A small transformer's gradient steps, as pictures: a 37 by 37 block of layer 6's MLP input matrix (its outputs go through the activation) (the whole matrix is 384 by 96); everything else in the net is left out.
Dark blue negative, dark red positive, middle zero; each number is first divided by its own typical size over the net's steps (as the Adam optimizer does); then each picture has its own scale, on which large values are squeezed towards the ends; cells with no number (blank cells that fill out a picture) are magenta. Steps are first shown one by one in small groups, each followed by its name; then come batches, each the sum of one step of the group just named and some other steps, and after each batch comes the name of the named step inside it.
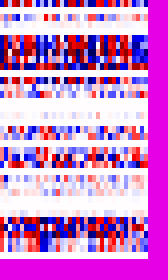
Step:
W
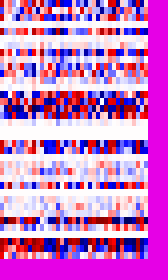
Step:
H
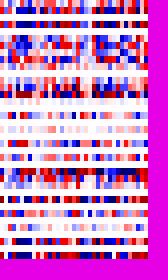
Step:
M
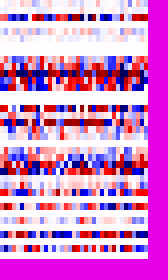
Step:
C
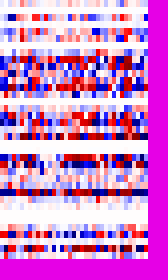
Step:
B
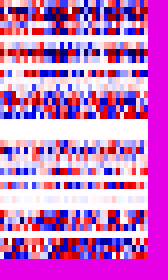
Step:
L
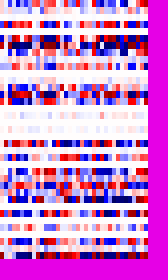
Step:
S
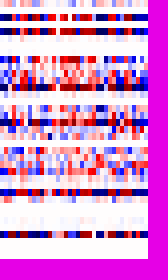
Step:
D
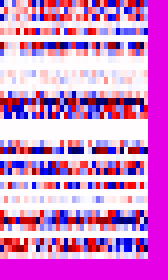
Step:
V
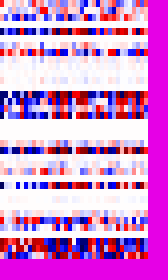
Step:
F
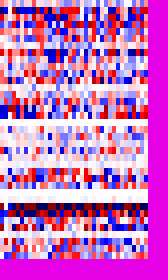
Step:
L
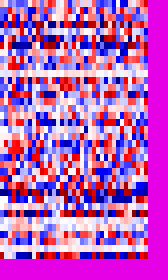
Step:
S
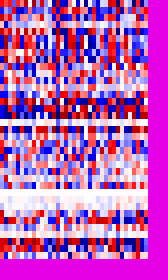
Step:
H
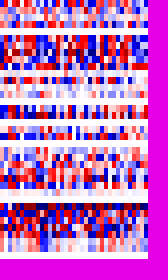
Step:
W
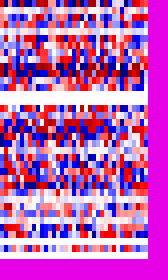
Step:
C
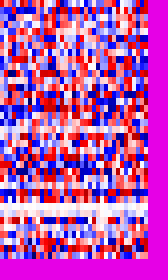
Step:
B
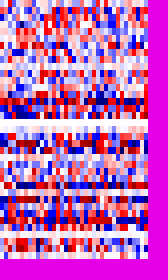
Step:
V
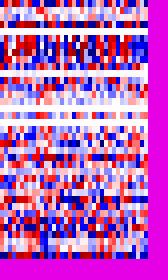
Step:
W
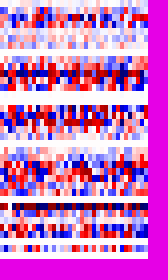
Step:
C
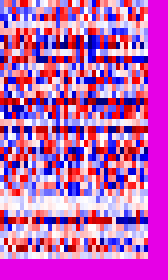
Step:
V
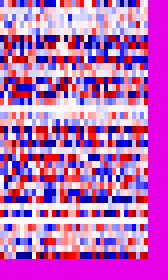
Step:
S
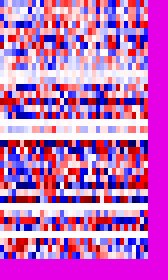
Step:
V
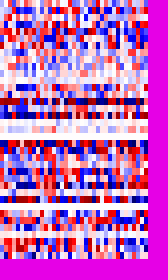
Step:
V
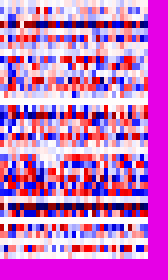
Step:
B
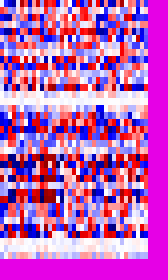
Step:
D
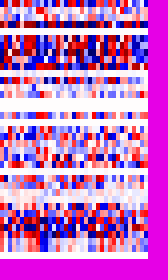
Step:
W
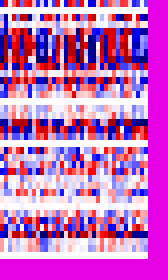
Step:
W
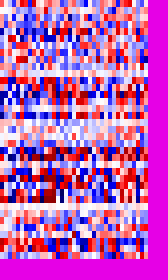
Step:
F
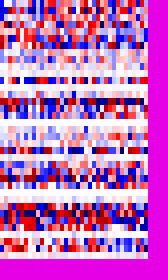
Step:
V
